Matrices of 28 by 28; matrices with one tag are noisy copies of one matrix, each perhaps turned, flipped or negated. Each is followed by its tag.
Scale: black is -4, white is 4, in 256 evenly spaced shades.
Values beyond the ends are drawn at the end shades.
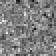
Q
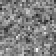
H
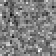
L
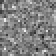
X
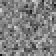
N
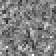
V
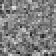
X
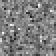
L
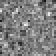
X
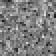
L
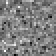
L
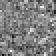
X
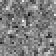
V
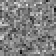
Q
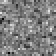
N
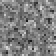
V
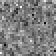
X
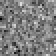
Q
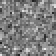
N
